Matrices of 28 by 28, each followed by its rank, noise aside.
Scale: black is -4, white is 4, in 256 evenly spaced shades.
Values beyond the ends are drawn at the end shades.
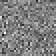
eight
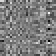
four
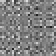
three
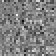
six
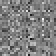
four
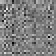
four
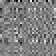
three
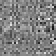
four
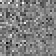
six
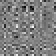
three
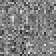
six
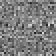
eight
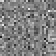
six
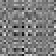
two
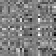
three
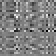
two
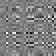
two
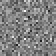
eight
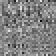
six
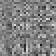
four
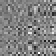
three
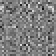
six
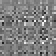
three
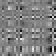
two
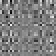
two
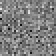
eight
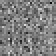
six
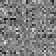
six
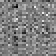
four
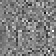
six
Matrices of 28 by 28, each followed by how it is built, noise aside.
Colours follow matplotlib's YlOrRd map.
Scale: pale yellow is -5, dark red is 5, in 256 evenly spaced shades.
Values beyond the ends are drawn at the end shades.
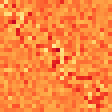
banded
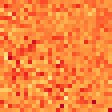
lower triangular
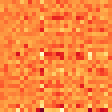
low rank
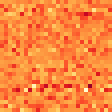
uneven rows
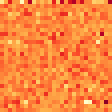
uneven rows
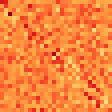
banded
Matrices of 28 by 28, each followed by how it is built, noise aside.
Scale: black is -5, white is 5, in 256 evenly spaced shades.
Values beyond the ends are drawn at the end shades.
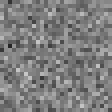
noise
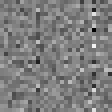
uneven columns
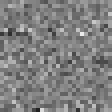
uneven rows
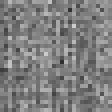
blocks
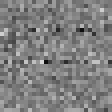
uneven rows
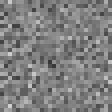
repeating rows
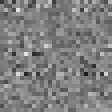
uneven rows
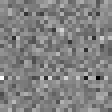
uneven rows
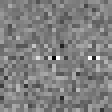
uneven rows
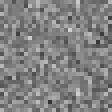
repeating rows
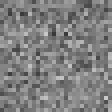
blocks
